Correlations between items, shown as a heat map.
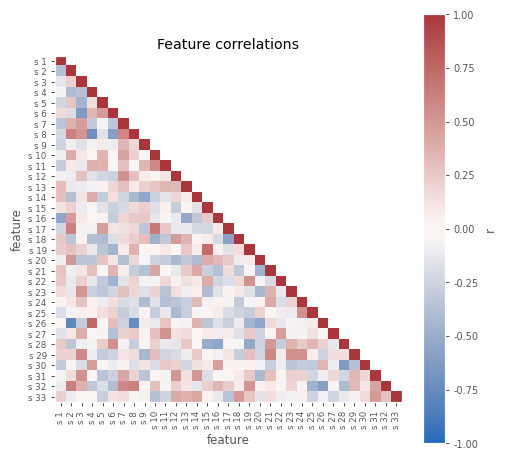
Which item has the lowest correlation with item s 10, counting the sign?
s 18
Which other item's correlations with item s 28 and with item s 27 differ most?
s 6
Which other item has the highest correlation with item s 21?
s 29
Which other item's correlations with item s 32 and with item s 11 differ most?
s 26
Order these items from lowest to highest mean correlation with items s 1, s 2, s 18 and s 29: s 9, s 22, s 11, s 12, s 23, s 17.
s 11, s 9, s 17, s 12, s 22, s 23
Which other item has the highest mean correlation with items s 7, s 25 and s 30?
s 16
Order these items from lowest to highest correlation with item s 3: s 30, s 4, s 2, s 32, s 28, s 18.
s 4, s 30, s 28, s 18, s 2, s 32
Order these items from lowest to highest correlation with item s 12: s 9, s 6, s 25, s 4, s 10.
s 25, s 6, s 4, s 10, s 9
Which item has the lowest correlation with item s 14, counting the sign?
s 9
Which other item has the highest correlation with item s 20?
s 2
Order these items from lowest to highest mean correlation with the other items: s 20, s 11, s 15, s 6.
s 20, s 6, s 15, s 11
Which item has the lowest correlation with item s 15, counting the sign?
s 28
